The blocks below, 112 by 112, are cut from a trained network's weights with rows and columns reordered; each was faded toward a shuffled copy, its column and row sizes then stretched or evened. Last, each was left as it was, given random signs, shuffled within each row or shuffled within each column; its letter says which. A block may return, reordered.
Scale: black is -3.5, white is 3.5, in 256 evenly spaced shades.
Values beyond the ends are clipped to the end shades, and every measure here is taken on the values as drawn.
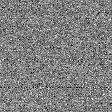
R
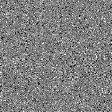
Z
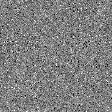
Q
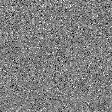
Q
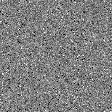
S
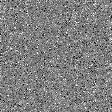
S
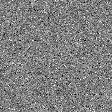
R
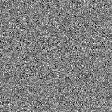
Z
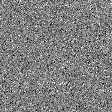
R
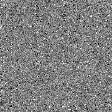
Q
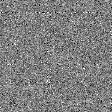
Q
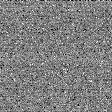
R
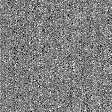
S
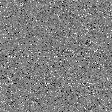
R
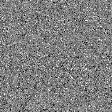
Q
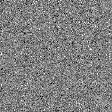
Q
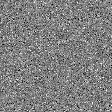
R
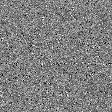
R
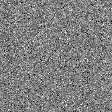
S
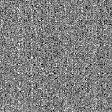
Z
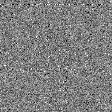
Q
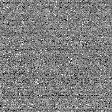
Z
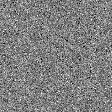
S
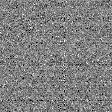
Z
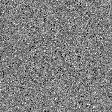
S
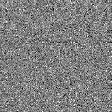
Z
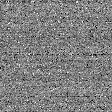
R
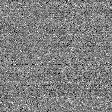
R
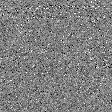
R
